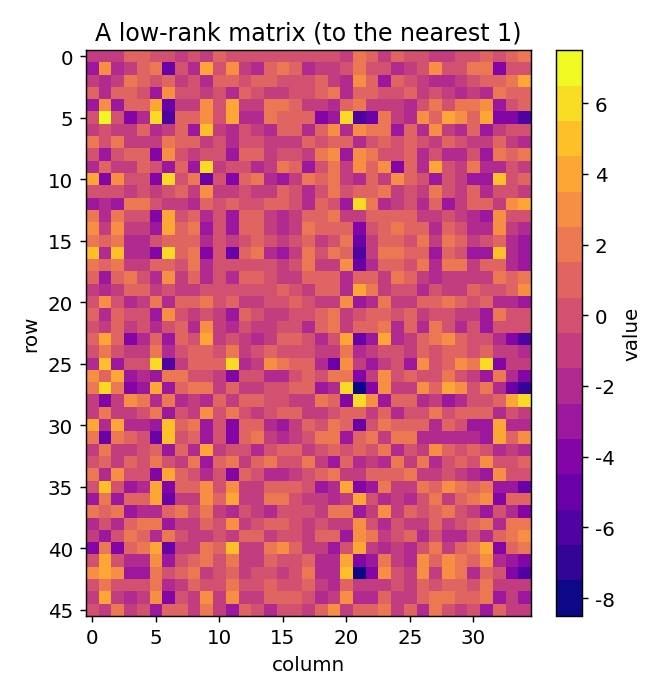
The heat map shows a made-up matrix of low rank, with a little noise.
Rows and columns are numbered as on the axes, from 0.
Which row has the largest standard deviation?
5
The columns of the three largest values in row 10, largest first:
6, 32, 0
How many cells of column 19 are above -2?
35
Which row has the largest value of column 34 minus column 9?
28
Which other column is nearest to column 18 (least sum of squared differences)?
22
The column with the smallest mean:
34
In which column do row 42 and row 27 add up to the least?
21
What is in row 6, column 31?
-3
